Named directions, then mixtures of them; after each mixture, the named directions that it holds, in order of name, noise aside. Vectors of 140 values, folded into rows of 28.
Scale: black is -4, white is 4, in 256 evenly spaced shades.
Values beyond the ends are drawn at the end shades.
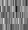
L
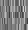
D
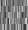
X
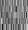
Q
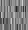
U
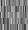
U, X.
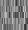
D, Q.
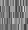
D, L.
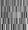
Q, X.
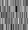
L, Q.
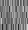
D, Q.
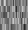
L, X.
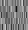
L, Q.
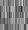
D, U.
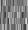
X.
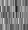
L.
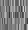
D.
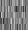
U.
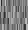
U, X.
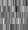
L.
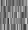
X.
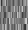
X.
